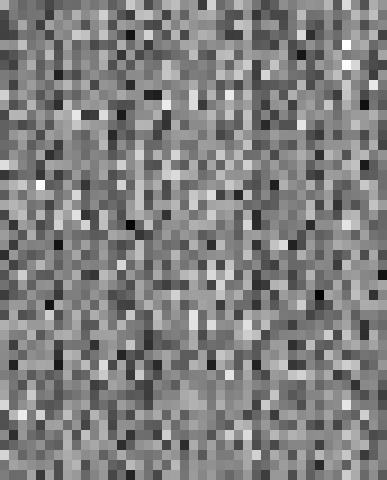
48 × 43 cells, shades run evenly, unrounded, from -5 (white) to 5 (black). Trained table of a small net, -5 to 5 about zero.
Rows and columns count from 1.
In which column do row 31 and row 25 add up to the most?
29
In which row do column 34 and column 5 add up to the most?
6
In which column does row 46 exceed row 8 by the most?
30
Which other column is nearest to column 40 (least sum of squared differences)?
12
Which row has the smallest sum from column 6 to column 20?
17
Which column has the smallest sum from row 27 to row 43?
22
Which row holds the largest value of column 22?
36
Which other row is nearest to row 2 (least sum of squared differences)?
4
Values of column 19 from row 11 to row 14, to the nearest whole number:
-4 3 3 0
